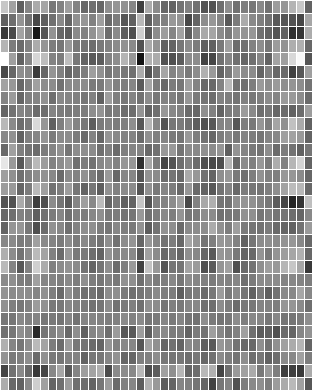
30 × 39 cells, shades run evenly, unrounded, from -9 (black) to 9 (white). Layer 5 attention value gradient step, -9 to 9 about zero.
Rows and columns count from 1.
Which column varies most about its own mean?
5
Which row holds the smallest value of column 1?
3
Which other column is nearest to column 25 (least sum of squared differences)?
7
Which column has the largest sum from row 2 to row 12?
1
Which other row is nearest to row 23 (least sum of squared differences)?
28
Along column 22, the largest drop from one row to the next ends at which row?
13
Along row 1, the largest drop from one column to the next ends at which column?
39
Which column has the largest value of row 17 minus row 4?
18
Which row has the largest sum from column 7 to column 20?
29
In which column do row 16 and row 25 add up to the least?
37
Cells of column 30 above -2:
27
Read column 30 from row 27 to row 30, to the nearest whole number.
-1 -1 2 -3
